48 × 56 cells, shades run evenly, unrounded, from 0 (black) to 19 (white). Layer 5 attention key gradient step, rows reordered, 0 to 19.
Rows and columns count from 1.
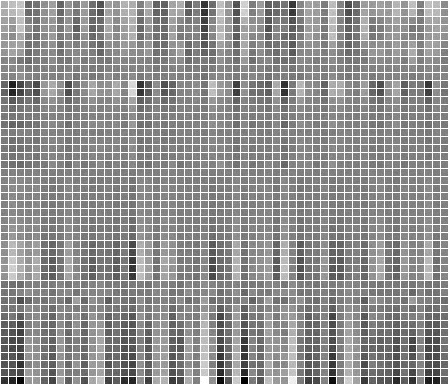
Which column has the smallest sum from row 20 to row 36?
17
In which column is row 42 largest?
26
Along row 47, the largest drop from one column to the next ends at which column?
31
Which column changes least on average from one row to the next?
53
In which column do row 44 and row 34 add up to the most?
30
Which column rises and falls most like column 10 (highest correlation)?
34
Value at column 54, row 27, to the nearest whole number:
10
